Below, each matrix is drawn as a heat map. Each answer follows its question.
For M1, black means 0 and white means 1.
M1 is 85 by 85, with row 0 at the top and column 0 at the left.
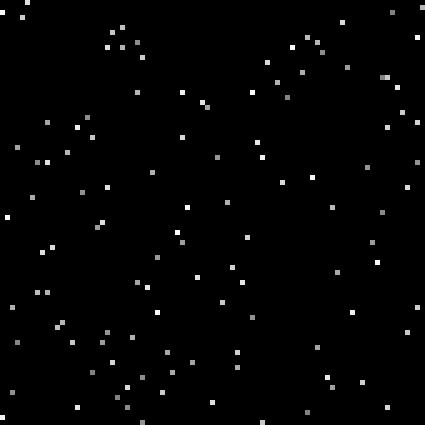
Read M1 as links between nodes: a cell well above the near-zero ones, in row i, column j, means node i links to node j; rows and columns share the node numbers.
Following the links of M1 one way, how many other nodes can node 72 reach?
9
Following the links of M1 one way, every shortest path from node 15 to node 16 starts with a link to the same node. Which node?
node 76
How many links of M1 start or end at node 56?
3
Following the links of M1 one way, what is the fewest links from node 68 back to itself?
3
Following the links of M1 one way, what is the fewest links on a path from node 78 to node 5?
3
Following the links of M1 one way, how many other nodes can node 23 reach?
2
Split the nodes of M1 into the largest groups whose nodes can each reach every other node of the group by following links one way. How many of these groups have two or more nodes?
8
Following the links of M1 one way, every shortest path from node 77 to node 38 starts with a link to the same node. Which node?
node 25
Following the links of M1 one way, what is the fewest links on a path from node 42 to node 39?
6
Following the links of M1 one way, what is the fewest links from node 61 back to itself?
5
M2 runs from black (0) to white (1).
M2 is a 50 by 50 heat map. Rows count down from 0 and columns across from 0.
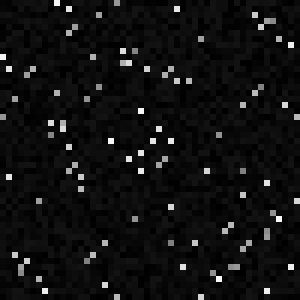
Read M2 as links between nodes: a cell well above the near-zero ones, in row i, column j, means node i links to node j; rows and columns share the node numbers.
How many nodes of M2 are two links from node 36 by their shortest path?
2
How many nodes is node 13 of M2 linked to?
2
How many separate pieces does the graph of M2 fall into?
3
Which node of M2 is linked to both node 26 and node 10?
node 21
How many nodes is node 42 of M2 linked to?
2
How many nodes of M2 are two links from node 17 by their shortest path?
3
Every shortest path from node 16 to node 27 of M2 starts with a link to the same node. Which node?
node 14
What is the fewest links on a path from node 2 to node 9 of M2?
3
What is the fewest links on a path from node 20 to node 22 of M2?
2
